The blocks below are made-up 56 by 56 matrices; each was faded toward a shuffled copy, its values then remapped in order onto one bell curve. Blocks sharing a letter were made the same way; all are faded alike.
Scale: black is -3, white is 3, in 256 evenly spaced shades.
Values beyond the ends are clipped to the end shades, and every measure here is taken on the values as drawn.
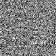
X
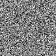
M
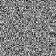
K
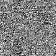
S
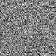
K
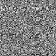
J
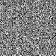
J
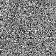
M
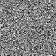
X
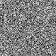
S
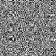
K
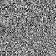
J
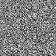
J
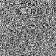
J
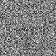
X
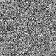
S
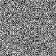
K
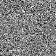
M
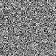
X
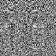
J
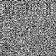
J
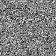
M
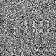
X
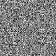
S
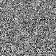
M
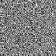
K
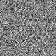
J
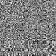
K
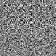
J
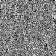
X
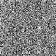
S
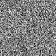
S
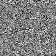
M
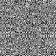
K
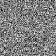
X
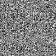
X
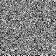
M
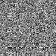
J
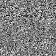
M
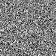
M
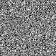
M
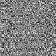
K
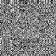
K
